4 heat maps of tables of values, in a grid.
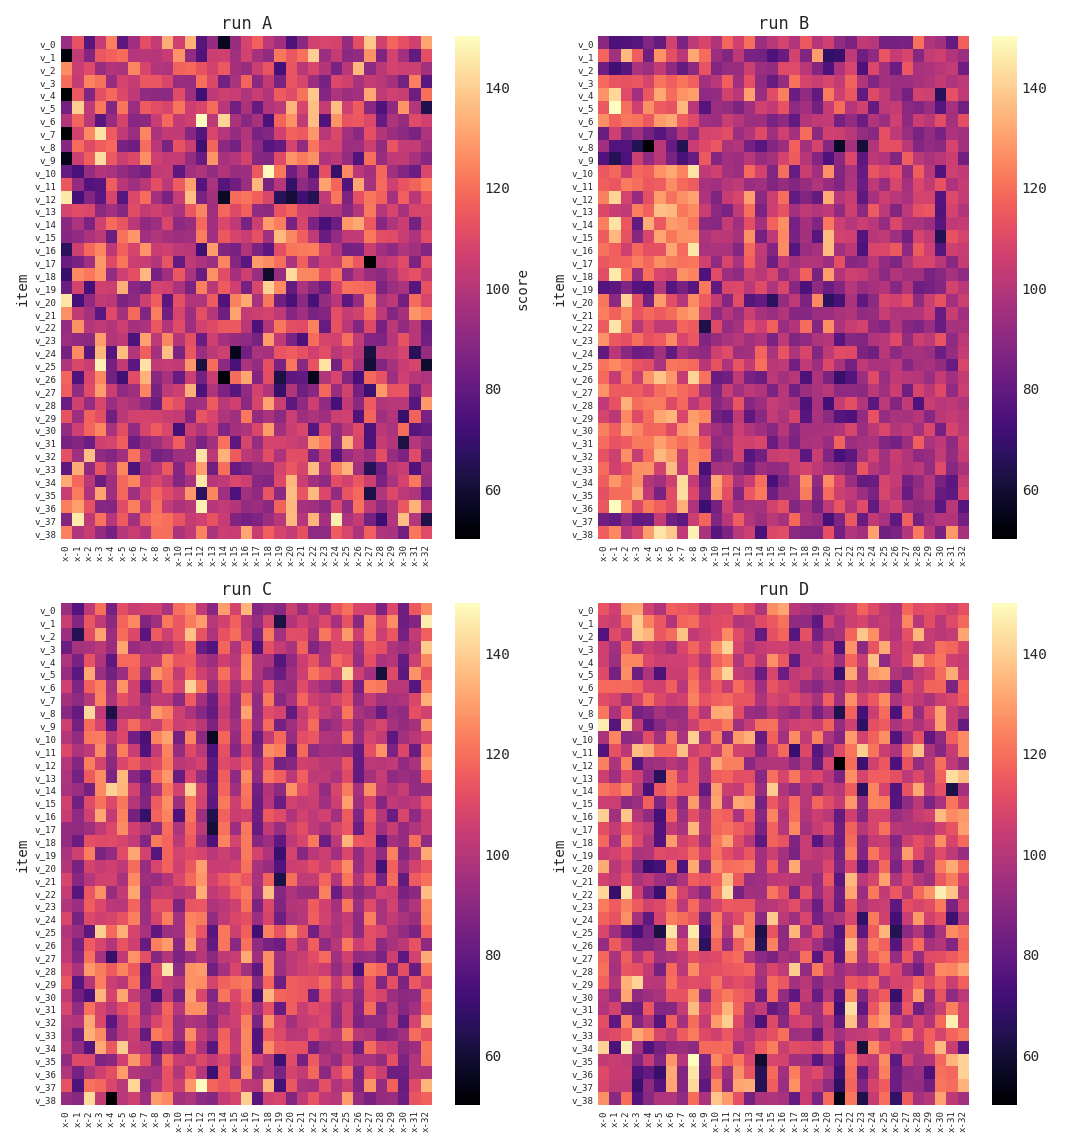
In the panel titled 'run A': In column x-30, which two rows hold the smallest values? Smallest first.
v_31, v_29
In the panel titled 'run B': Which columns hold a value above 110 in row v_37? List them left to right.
x-9, x-12, x-17, x-22, x-27
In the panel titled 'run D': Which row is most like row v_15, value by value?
v_10
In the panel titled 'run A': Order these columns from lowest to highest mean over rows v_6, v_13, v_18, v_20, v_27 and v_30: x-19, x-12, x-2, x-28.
x-19, x-28, x-12, x-2
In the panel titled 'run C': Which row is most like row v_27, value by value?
v_32
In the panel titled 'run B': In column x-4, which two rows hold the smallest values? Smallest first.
v_8, v_19
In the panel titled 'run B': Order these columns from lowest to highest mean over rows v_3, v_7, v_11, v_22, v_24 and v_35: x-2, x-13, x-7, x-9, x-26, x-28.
x-9, x-28, x-26, x-13, x-2, x-7
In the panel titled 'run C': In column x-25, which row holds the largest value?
v_5
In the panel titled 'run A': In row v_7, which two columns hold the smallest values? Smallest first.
x-0, x-12
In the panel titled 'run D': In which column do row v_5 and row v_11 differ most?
x-3
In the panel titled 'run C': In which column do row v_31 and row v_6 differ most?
x-28
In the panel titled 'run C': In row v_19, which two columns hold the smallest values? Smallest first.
x-19, x-8
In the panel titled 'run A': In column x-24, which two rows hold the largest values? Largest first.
v_37, v_5
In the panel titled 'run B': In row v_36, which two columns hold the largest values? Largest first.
x-1, x-7
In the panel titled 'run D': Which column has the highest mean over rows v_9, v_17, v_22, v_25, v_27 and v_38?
x-0
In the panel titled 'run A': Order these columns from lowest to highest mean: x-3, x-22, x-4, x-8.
x-4, x-8, x-22, x-3
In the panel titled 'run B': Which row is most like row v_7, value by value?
v_24
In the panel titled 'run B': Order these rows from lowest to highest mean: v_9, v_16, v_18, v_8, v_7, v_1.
v_8, v_9, v_7, v_1, v_18, v_16
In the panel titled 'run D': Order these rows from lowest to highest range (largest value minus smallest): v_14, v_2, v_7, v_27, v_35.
v_7, v_27, v_2, v_14, v_35
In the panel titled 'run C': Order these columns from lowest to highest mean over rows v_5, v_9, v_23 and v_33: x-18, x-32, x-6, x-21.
x-21, x-18, x-6, x-32
